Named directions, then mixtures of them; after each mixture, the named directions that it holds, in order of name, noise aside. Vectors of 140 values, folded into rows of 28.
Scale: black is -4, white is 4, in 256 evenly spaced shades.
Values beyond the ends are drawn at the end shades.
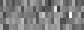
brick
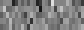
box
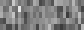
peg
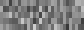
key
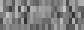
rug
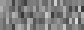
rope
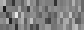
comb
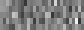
rope.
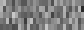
comb, peg, rope.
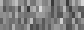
box, rug.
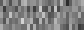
box, brick, key.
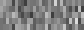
rope.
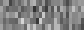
brick, key.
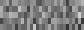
key, peg, rug.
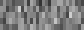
box, brick, peg.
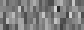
brick, peg.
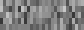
rug.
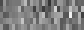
brick, rope.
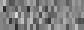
comb, key.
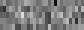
comb, rope.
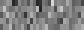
box.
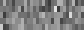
brick.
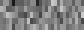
box, key, rope.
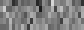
box.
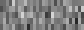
rope.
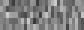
box, key, rope.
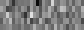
box, key, rug.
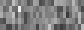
peg.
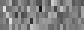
box, comb.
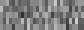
key, rope.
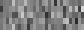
rope.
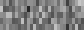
key, rug.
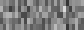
key, rope, rug.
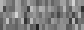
comb, peg, rug.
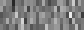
brick, comb, rug.
